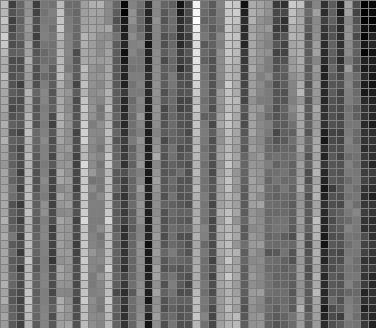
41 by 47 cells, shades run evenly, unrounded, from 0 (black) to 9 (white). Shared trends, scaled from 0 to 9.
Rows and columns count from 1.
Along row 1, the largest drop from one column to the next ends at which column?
31
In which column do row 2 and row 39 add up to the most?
25
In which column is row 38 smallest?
19
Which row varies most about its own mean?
1
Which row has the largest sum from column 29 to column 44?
2
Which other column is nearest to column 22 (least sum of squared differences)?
26
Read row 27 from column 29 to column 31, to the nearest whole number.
7 6 3
